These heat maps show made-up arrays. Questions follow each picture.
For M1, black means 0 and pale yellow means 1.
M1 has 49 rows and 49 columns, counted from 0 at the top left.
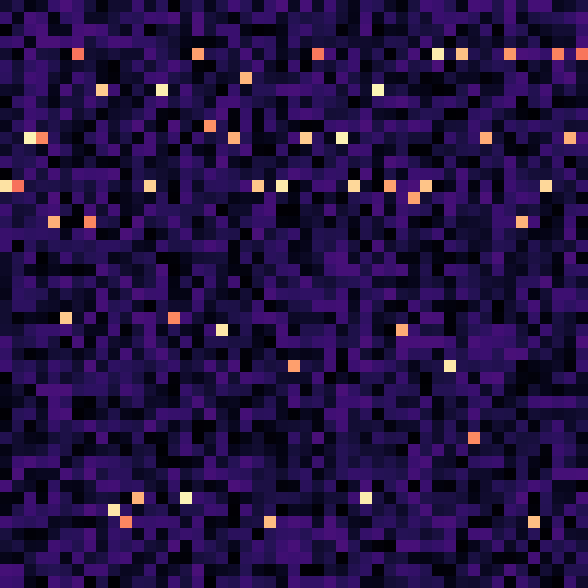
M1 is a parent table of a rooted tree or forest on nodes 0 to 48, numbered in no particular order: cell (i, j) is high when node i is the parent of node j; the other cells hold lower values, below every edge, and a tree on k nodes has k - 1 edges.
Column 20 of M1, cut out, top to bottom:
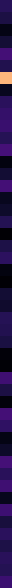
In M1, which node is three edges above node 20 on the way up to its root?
18
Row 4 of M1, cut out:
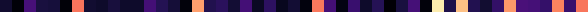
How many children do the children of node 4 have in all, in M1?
6
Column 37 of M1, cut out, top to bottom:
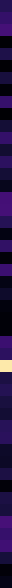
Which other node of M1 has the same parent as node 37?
24
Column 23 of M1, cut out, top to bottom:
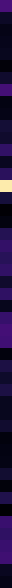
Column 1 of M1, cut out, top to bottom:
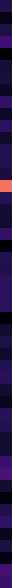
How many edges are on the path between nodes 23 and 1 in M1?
2
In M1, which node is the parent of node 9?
42
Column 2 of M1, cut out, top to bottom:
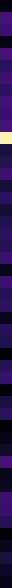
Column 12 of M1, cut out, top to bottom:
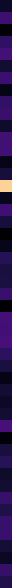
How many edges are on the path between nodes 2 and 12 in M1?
4
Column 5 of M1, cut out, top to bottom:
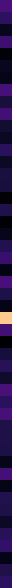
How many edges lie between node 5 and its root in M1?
4
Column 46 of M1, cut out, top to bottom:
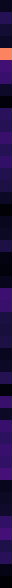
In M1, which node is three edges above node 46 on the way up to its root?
27
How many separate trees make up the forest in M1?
2
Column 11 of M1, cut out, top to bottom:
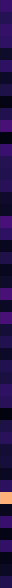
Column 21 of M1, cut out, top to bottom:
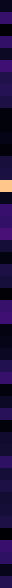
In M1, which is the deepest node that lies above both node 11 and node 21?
41
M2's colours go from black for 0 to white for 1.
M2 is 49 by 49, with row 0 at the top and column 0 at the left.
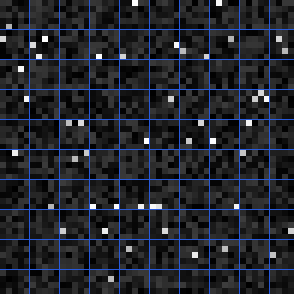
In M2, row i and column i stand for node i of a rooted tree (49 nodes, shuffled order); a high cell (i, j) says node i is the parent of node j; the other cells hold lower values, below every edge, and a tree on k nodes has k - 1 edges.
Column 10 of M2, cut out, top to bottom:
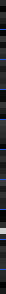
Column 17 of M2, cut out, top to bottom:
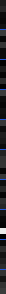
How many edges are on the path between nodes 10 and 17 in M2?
2
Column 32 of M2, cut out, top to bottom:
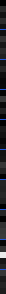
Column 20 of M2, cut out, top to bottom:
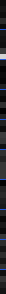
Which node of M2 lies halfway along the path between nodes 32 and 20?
16
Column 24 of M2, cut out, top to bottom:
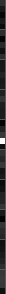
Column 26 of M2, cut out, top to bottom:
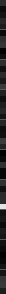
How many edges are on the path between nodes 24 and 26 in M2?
3
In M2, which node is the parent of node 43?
15
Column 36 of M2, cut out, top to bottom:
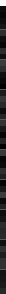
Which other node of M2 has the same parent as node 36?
22
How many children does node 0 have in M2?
2
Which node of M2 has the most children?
34
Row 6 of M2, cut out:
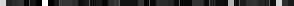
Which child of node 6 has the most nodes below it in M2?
38
